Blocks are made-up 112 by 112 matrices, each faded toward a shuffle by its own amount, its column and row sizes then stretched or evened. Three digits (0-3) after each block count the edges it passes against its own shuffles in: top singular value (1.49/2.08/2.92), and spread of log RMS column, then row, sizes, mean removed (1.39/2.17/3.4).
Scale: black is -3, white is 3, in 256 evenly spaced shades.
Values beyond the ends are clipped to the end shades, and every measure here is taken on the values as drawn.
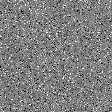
0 1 0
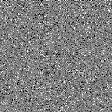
2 0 1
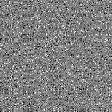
2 0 0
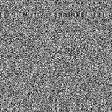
2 0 1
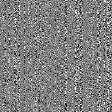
1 3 0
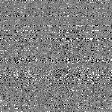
0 2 3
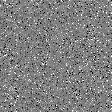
0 1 0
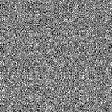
2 1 0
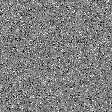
1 0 0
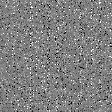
0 2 0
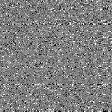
2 0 2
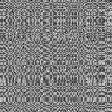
3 2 0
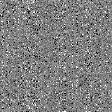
1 2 1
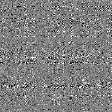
0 2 3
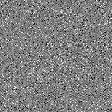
2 0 0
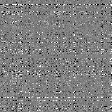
1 2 3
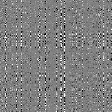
3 3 2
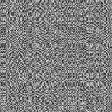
3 2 0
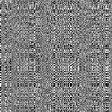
3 3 1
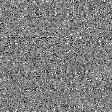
1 0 2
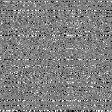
2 0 3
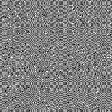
3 0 0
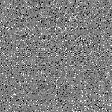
2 1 1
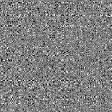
2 1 2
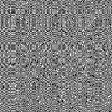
3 1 1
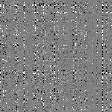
2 3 2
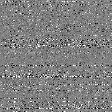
0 1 3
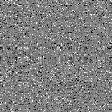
2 0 1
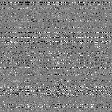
2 1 3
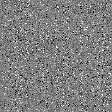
0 2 0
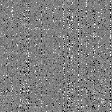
1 3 1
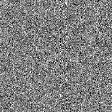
1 2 0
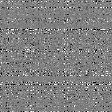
0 2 3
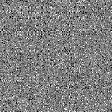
2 1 1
